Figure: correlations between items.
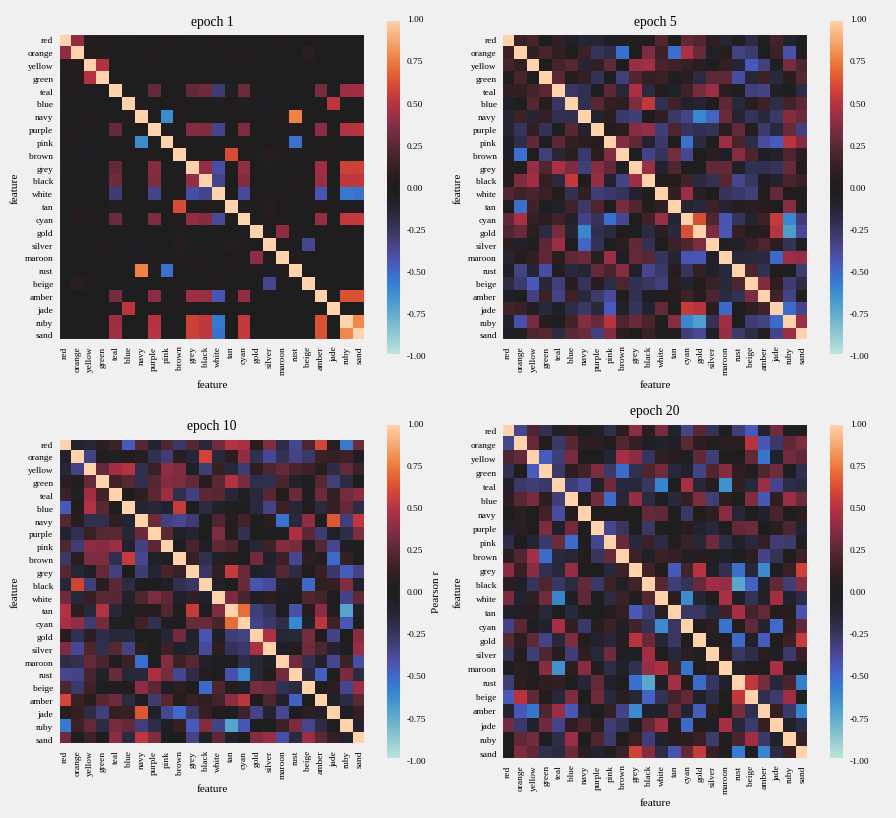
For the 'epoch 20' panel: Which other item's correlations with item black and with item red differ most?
silver
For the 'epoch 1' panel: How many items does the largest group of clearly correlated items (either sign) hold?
9
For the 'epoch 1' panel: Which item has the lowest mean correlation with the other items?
white
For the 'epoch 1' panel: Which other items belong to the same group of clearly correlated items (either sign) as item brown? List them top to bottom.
tan
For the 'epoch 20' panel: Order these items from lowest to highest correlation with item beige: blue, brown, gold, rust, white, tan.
white, gold, brown, tan, blue, rust
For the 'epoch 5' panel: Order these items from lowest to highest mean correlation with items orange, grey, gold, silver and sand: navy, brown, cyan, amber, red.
navy, brown, amber, red, cyan
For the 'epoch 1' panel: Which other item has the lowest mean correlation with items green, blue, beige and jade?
silver
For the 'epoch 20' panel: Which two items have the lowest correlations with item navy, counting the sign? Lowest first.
teal, cyan
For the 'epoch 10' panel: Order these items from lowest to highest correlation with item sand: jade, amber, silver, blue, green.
blue, green, jade, amber, silver
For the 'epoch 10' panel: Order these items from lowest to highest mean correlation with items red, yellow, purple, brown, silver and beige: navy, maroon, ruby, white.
ruby, maroon, navy, white
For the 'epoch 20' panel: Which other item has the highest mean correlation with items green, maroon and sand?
black
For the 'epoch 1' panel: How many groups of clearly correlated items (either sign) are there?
8
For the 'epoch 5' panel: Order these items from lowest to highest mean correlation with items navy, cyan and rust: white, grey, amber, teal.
grey, amber, teal, white
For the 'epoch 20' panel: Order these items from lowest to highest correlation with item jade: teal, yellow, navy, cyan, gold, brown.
cyan, teal, brown, yellow, gold, navy
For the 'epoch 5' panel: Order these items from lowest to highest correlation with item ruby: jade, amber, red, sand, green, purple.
jade, amber, red, green, purple, sand
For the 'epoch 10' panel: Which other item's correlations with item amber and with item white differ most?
purple
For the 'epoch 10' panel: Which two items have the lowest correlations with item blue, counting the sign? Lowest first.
red, silver
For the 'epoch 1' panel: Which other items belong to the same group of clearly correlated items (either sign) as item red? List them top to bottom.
orange
